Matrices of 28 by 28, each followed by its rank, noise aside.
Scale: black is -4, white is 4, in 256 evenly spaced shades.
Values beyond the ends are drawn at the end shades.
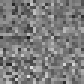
six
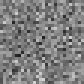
eight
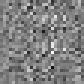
four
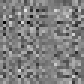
four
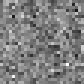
eight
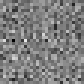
five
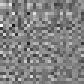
four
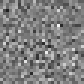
seven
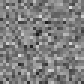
six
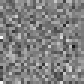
six
